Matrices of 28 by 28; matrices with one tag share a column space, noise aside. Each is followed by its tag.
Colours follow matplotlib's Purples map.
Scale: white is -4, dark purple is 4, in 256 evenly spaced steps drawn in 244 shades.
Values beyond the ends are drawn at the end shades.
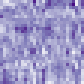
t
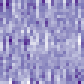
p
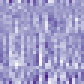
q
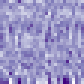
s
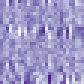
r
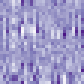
r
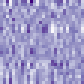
t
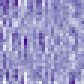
p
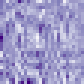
s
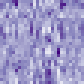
t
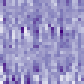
r
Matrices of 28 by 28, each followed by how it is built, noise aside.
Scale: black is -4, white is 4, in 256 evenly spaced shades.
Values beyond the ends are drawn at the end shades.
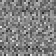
repeating columns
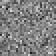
repeating rows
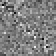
banded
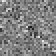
banded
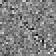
banded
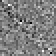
banded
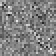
banded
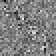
banded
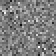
block diagonal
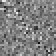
banded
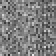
repeating rows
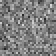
noise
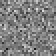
repeating columns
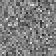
noise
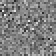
block diagonal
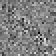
banded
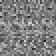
repeating columns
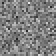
repeating rows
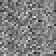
repeating rows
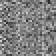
repeating rows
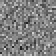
noise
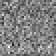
repeating columns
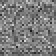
repeating columns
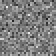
repeating columns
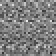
repeating columns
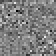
block diagonal
